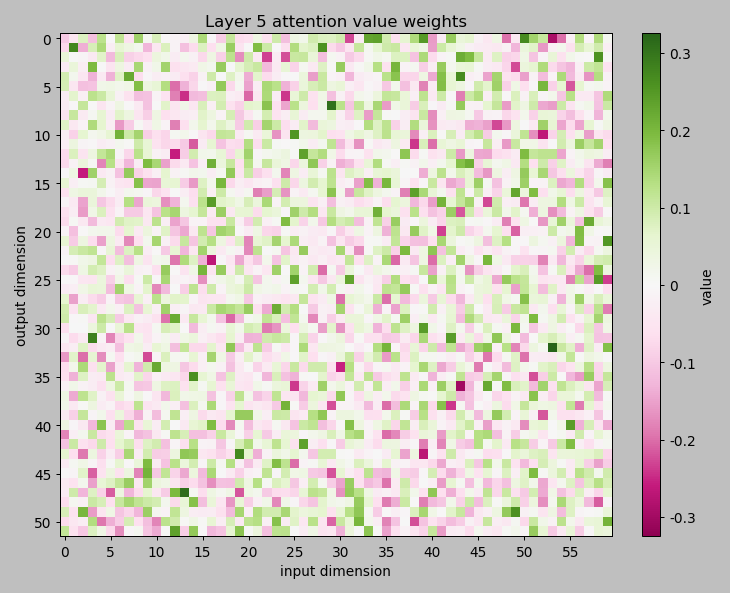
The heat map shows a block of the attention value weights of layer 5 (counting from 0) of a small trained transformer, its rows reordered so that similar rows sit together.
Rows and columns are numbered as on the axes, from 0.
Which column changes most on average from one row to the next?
35
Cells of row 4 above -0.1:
49
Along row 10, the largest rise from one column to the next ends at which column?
25
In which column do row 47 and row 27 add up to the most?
13
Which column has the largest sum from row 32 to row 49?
31
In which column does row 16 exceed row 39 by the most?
38
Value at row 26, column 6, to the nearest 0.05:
0.15
